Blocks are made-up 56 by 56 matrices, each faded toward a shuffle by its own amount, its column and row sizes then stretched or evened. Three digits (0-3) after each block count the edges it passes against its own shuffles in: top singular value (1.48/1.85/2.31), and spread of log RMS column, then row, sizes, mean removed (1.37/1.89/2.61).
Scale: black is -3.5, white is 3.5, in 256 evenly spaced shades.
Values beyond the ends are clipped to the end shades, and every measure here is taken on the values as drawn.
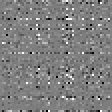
1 2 3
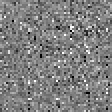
0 2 1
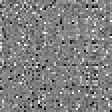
1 1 0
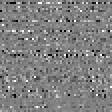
1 0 3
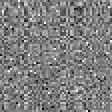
3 0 0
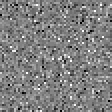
0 0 1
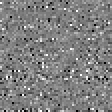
1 0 2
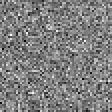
2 0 0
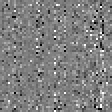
0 3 1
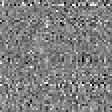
2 1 2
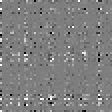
1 3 3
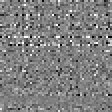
1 1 3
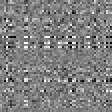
3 2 3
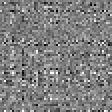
2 2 3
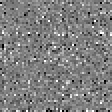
0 1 2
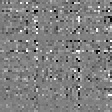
1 2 3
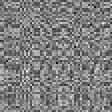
3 0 1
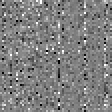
0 3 0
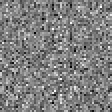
1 2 0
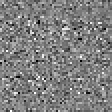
0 1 2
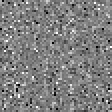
0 1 0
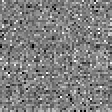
1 0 0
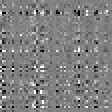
3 3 3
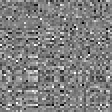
3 1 2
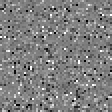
0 1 1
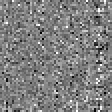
0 2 0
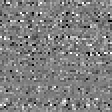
0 0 3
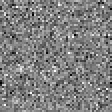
0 0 1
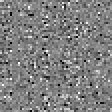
1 2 1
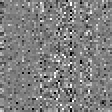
2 3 0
